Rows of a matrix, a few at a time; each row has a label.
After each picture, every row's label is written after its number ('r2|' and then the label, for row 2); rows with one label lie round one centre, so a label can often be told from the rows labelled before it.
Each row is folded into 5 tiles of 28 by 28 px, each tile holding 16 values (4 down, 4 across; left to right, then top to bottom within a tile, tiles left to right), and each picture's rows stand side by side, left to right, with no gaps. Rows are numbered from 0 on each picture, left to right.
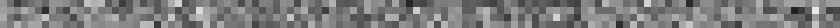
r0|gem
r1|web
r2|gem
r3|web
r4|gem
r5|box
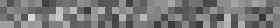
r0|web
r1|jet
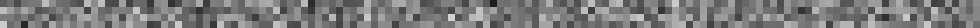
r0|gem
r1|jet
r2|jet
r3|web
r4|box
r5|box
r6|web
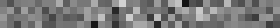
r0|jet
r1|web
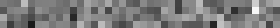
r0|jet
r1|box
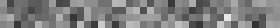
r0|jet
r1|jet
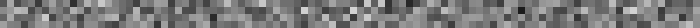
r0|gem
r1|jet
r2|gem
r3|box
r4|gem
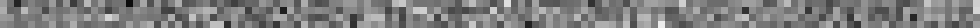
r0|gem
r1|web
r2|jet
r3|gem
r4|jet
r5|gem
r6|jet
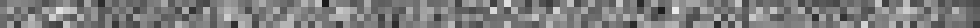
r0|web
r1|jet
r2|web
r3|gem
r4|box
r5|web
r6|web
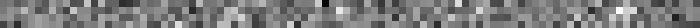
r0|gem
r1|jet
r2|web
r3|web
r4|web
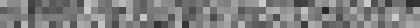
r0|jet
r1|jet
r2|gem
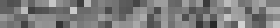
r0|gem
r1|jet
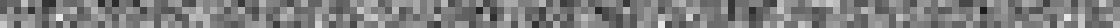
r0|web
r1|web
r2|jet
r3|jet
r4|jet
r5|jet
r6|gem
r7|jet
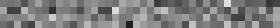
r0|box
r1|gem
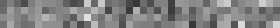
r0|gem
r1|jet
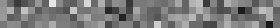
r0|gem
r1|box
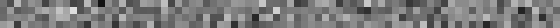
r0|web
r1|jet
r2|gem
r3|box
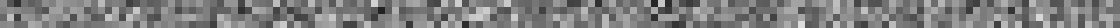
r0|gem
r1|box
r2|box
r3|web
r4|gem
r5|jet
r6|gem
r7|web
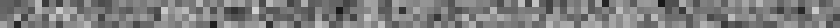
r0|web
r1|box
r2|jet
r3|gem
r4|web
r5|box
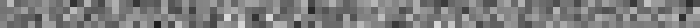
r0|gem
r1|jet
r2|jet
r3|gem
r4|gem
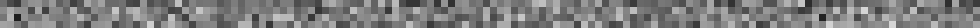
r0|gem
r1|web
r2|gem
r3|jet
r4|web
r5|gem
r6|gem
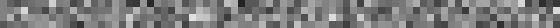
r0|gem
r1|web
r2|box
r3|gem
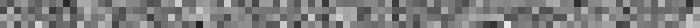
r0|jet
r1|web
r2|web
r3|box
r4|gem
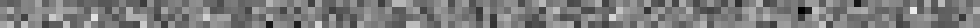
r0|web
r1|box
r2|jet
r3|jet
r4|web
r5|box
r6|gem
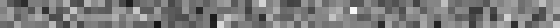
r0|gem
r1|jet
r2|web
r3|jet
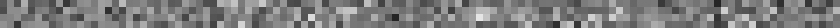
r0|jet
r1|jet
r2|web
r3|web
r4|web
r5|gem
